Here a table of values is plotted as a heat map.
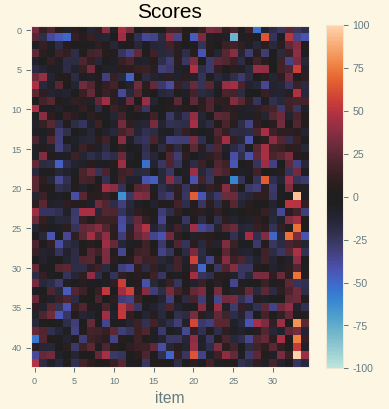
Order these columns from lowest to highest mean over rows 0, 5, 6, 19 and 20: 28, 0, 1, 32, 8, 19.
28, 19, 8, 1, 0, 32
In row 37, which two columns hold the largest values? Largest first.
33, 20
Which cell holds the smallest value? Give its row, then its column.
1, 25
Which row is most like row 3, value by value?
34
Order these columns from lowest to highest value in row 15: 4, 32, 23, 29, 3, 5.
3, 4, 5, 32, 23, 29
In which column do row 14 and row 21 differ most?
11
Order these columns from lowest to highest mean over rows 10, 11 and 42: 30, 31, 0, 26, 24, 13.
26, 31, 13, 24, 30, 0
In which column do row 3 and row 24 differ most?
25
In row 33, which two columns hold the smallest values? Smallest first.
4, 15
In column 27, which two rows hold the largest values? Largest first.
26, 33
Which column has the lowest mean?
16
